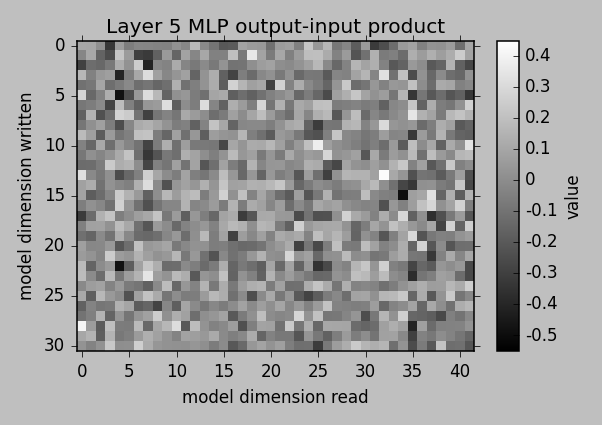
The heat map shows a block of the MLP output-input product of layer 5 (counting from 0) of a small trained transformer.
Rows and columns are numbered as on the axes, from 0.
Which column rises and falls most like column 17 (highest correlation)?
37
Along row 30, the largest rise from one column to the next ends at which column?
38
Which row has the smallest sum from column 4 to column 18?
22
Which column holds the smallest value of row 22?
4
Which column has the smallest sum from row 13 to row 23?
35
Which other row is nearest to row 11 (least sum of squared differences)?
26
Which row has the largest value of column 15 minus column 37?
17
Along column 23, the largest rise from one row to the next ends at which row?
18
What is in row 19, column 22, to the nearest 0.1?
0.1
